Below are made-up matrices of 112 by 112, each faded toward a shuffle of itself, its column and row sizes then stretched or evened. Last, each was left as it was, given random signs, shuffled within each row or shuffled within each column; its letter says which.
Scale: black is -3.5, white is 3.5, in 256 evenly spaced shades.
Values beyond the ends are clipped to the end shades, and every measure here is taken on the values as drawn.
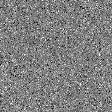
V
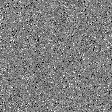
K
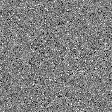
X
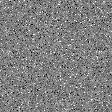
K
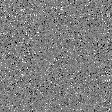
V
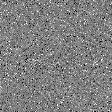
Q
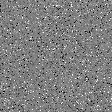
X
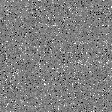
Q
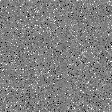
V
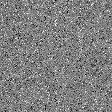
X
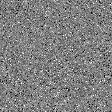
V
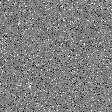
K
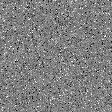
X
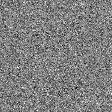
V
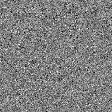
Q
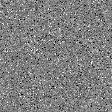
V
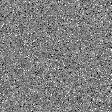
X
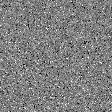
K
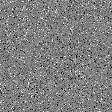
V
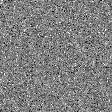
K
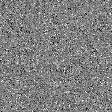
Q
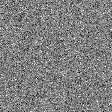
X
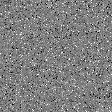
X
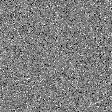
X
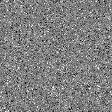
Q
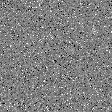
K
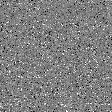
K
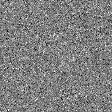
X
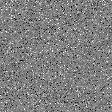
V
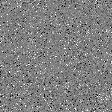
V
